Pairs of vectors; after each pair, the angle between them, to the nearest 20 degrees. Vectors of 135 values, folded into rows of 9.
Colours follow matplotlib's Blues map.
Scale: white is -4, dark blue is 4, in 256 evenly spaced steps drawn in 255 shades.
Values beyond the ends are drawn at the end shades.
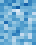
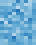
140 degrees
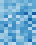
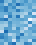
140 degrees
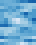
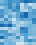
40 degrees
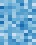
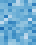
120 degrees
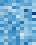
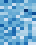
40 degrees
